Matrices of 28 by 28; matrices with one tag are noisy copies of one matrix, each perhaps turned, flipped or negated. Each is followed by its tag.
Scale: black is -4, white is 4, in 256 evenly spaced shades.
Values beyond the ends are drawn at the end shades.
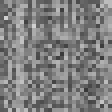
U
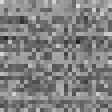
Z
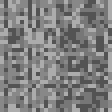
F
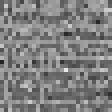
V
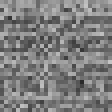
Z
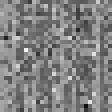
Z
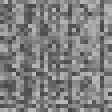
V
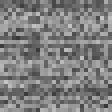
U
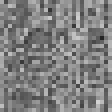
F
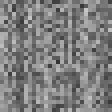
U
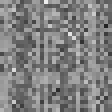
U
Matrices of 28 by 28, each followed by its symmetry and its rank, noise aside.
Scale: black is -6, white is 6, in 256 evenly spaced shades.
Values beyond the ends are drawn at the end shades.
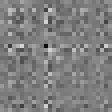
symmetric, rank three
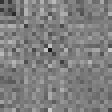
symmetric, rank three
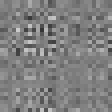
antisymmetric, rank two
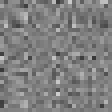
antisymmetric, rank four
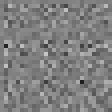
no symmetry, rank four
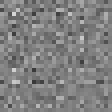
no symmetry, rank four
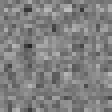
no symmetry, rank four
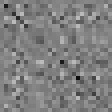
symmetric, rank four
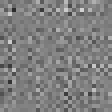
antisymmetric, rank four
